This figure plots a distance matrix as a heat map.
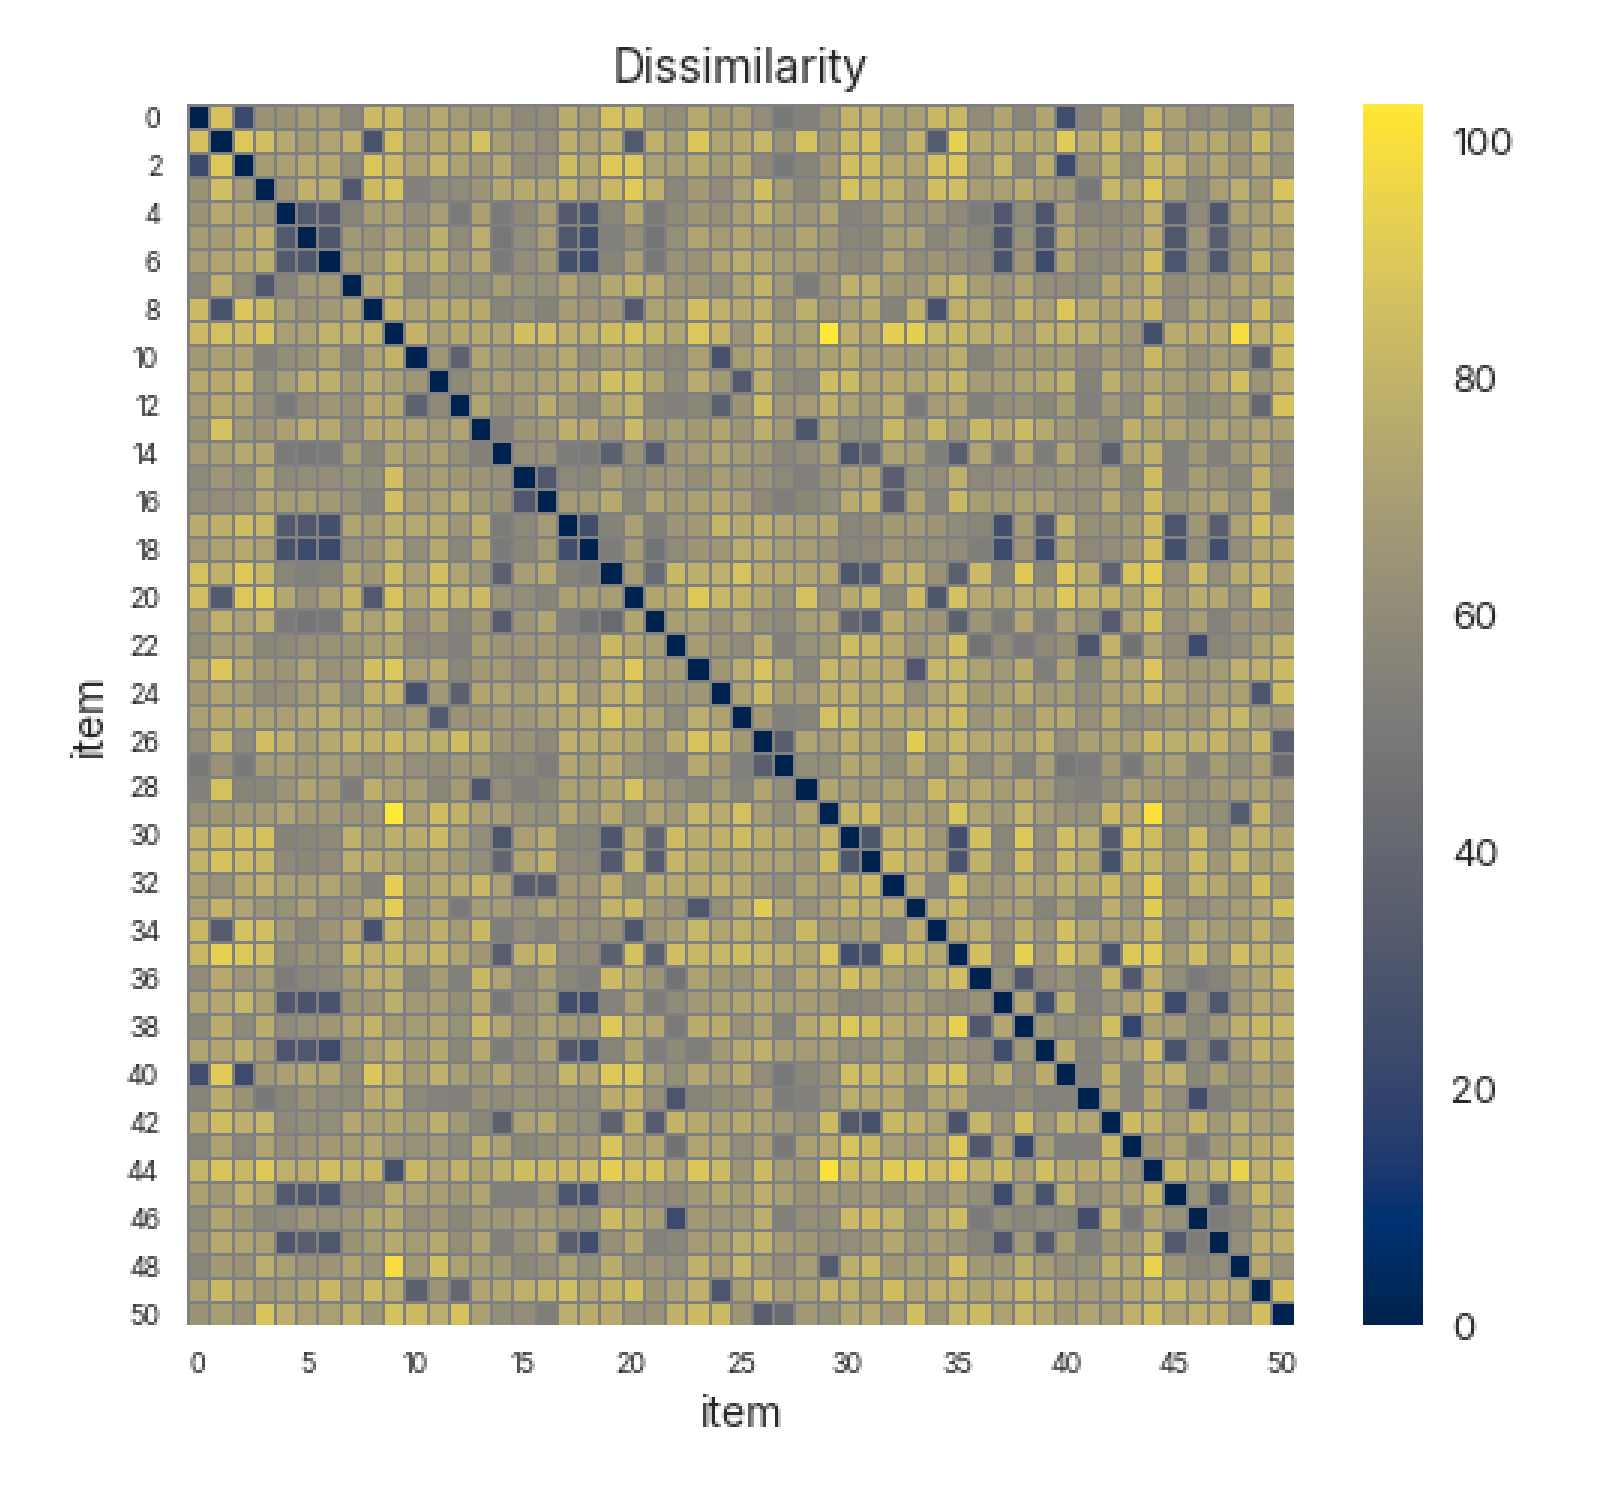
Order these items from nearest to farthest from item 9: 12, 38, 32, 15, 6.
38, 12, 6, 15, 32
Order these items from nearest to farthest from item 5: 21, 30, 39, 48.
39, 21, 30, 48
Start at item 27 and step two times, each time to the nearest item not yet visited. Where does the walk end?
50
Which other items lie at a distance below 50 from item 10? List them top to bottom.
12, 24, 49
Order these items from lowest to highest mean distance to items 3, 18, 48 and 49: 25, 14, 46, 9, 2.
46, 14, 2, 25, 9
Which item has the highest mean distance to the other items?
44
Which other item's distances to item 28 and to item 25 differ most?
13
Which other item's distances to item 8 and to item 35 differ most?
1
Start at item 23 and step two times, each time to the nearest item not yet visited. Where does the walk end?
12
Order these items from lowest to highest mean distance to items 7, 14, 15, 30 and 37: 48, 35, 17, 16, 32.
17, 35, 16, 32, 48
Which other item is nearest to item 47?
18
